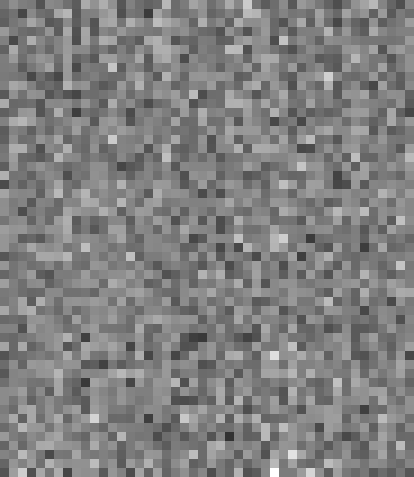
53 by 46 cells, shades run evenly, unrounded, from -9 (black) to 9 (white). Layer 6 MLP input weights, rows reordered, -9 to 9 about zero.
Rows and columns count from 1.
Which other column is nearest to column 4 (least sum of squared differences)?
44
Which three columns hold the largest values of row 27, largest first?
32, 27, 31
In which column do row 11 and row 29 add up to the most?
22
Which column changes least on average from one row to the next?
2
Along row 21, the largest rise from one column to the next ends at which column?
40
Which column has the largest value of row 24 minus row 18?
41
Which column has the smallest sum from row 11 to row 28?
25
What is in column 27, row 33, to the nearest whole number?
0
